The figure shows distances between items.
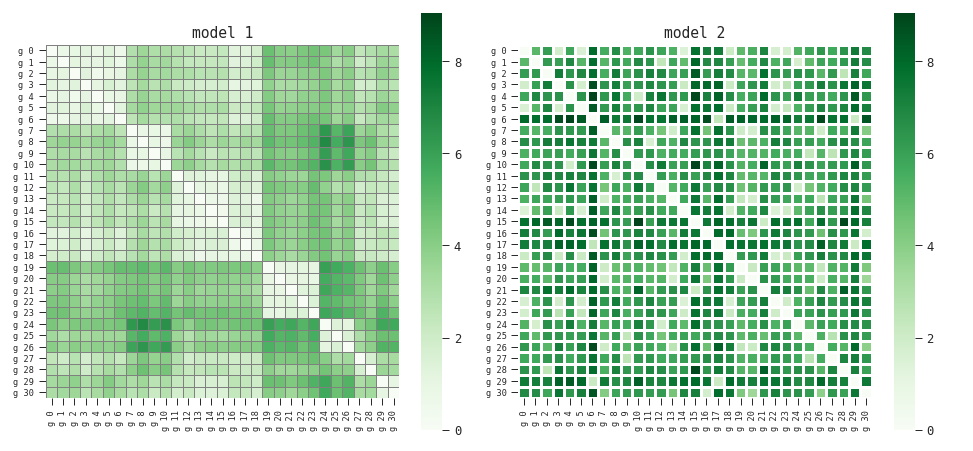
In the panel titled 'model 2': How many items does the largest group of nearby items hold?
7
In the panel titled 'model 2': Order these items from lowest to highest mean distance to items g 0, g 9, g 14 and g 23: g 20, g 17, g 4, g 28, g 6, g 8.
g 20, g 4, g 28, g 8, g 17, g 6
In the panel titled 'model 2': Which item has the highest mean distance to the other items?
g 6
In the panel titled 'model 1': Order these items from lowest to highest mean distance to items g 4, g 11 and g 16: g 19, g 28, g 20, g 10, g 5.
g 5, g 28, g 10, g 20, g 19
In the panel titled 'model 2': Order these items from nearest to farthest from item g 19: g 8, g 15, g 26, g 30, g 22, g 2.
g 26, g 30, g 8, g 2, g 22, g 15
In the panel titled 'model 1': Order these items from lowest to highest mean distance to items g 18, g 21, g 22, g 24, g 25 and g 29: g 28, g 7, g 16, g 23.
g 16, g 28, g 23, g 7
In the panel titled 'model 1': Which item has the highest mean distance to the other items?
g 24
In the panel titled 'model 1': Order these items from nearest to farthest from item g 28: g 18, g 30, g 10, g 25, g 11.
g 18, g 11, g 30, g 25, g 10
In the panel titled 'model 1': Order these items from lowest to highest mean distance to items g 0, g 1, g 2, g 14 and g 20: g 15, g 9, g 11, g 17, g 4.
g 4, g 17, g 15, g 11, g 9
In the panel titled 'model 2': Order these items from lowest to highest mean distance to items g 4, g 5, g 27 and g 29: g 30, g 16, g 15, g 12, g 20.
g 20, g 12, g 30, g 16, g 15
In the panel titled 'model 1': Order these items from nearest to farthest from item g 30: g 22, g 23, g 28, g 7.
g 7, g 28, g 22, g 23
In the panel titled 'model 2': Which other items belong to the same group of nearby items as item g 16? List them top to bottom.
g 30
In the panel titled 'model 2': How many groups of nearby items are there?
10
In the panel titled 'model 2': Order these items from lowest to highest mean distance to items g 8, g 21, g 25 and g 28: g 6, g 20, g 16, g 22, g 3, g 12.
g 20, g 12, g 16, g 22, g 3, g 6
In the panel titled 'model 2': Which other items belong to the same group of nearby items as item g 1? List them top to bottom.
g 12, g 24
